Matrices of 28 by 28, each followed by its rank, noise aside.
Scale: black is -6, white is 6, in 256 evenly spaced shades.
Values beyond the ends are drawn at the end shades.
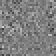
five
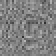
four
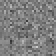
five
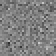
eight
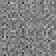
six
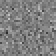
eight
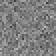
eight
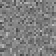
eight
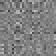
four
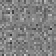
five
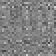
four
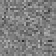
seven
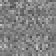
five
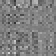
four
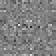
four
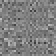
five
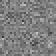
six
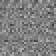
seven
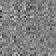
four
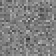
eight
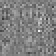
four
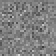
eight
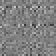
four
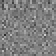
six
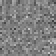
seven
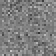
eight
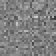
six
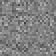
six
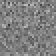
seven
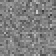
eight
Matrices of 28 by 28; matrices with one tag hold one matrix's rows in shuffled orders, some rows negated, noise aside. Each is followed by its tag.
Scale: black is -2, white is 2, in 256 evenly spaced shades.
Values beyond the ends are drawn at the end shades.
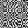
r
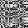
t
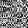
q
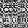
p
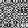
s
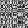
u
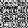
p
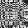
t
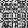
p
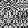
s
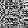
t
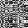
t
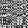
q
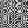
r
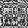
p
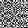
s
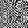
r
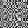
r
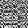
p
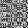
q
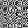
r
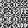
s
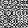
s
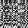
p
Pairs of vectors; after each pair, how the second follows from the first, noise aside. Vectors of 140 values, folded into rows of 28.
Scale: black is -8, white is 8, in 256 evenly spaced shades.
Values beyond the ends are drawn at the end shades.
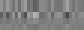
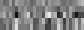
reversed, scaled up.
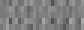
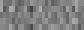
reversed.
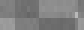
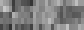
wrapped around, negated, scaled up.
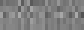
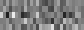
reversed, negated, scaled up.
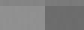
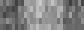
wrapped around, negated, scaled up.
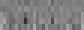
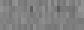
reversed, shrunk.
